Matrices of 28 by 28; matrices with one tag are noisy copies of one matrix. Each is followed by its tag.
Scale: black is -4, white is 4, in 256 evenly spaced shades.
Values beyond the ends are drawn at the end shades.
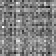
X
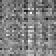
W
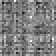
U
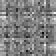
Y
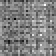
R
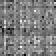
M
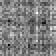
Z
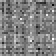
U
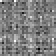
U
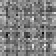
Y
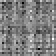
U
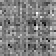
Z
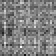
M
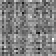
U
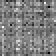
X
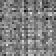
W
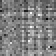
W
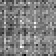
M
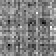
Z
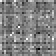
U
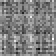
U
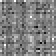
U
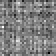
X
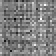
R
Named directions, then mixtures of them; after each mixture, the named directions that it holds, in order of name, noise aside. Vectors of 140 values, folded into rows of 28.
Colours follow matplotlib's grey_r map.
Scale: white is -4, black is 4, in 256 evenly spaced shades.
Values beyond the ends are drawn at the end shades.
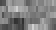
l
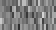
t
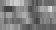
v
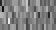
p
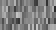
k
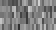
t, v.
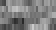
l.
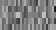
k, t.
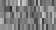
t, v.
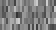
k.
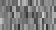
t.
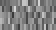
p, t.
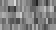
k, v.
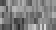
l, t.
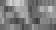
l, v.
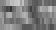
v.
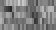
t, v.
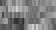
l.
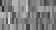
p, v.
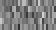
t.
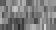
l, t.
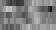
v.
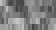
l, v.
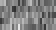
l, t.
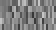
t.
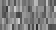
k.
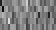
p.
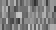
k.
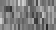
t, v.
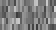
k.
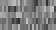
k, v.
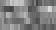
v.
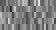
p, t.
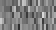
t.
